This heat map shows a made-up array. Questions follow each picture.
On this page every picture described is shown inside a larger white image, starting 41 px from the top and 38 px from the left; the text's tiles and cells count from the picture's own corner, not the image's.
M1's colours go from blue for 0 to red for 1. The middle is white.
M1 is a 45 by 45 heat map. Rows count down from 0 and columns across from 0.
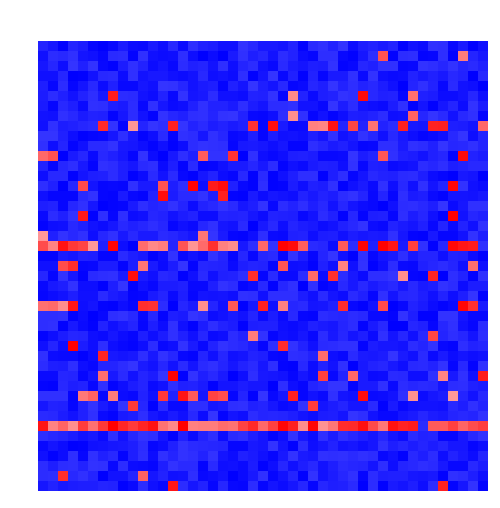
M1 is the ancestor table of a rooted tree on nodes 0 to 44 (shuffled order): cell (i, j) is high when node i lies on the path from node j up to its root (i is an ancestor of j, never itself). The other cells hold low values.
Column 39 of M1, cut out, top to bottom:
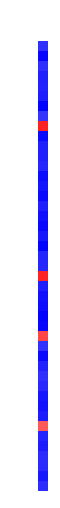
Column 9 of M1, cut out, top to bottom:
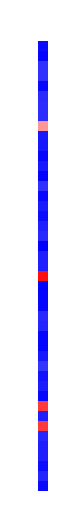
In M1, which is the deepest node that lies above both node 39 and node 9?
23
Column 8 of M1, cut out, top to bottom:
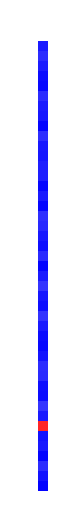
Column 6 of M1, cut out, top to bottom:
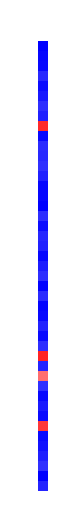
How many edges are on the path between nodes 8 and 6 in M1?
3
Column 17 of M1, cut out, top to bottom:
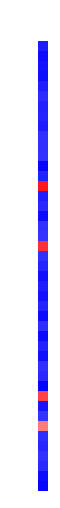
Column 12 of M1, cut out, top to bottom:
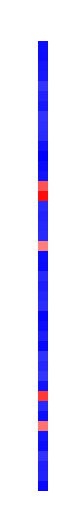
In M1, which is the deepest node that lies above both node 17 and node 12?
14
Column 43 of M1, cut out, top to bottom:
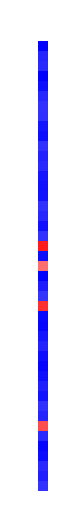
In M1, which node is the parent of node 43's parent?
26
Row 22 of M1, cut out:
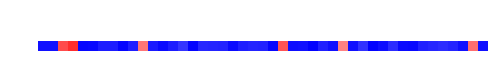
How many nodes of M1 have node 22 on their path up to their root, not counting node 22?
6
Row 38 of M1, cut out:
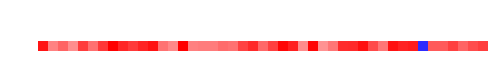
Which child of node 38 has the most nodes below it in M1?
20
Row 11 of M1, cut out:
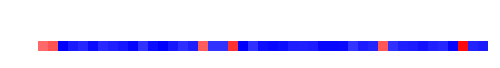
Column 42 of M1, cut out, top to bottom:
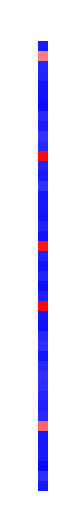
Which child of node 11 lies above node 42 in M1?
1
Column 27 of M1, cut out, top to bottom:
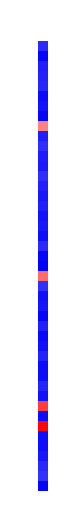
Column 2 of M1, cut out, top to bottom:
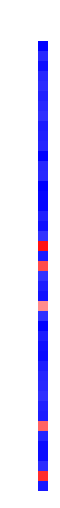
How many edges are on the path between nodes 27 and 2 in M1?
9
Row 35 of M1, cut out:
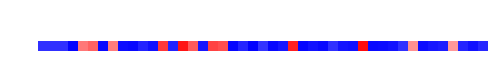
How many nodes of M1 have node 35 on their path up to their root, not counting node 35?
12
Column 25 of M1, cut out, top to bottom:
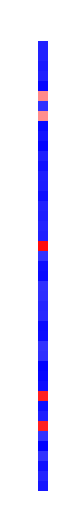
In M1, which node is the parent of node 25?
7
